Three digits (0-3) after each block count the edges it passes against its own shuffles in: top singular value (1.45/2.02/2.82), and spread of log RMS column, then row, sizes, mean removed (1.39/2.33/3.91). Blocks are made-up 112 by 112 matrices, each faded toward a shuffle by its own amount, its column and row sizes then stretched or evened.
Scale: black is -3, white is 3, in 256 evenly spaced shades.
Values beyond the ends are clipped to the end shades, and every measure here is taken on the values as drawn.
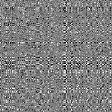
3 2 2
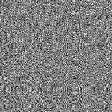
2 1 0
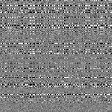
3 1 3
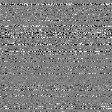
2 0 3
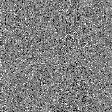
1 1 0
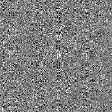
2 2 1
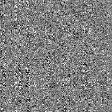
1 2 1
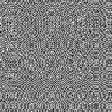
3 0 0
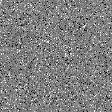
1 1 0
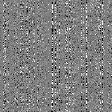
2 3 1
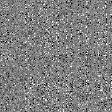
0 2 1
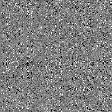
1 2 1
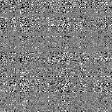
0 2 3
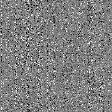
0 2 0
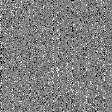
0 2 0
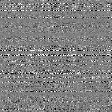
2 1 3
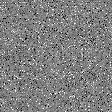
1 0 0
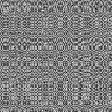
3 2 2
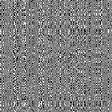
3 3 1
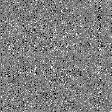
0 2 1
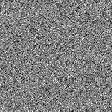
2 0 0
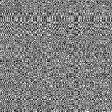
3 0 2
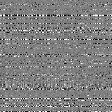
3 0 3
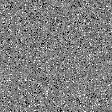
0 1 1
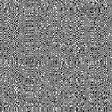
3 2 0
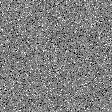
0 0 0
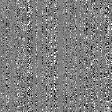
0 3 1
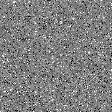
0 1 1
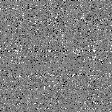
0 1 2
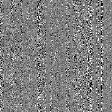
1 3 0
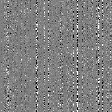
2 3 0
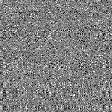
2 0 1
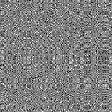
3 1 0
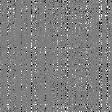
1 3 2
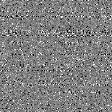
2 1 2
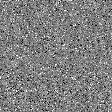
0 0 1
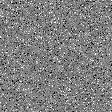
0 0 0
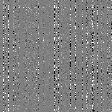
1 3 1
